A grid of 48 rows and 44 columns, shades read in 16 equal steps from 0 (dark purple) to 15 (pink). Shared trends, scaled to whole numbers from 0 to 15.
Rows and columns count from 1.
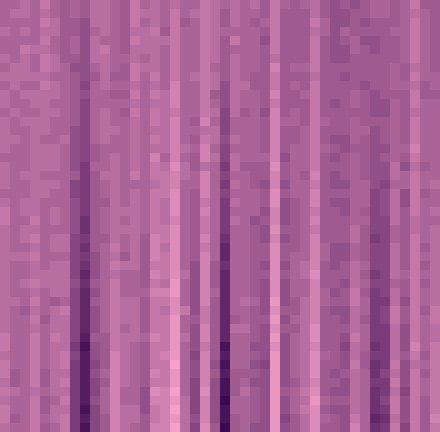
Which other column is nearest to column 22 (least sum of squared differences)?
15
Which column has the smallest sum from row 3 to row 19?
9
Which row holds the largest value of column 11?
6
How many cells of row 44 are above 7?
31
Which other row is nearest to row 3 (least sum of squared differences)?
7
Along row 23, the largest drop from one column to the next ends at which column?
29
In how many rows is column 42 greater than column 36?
41
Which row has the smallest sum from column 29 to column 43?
47
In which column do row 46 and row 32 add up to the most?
18
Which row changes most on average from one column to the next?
48
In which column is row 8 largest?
28
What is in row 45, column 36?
10
